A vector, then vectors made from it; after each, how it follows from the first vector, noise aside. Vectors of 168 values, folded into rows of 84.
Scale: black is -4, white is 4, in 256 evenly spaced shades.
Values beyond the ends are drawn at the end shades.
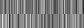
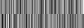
sign-scrambled.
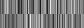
wrapped around.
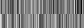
reversed, negated.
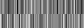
reversed, negated.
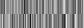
sign-scrambled.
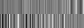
negated, partly zeroed.
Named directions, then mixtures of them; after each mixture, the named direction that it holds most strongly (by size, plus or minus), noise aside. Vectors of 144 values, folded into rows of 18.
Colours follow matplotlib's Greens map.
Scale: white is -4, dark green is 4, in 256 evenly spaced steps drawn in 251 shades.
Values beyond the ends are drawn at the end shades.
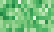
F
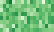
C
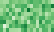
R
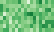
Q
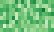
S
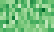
S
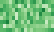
S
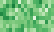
F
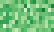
S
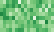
F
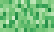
S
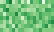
C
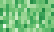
S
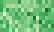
Q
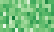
S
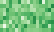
Q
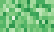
S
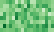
S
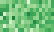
Q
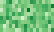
R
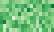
R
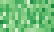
S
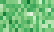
Q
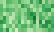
Q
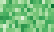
R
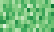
R
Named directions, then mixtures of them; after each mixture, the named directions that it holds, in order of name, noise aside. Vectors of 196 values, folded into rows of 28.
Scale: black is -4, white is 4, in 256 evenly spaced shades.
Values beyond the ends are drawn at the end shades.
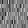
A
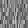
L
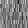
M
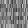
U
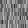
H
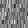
A, H.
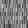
H, U.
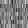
U.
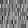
A, H.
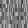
L, U.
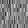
A, H.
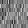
A.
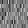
A.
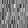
A, H.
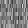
U.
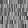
A, H.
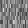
H, L.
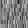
H, M.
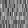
L, M, U.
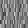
A, L, M.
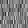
A, L.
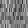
L, M, U.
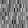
A, L, M.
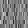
A, L.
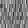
L, M, U.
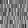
A, H, L.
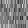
H, M, U.
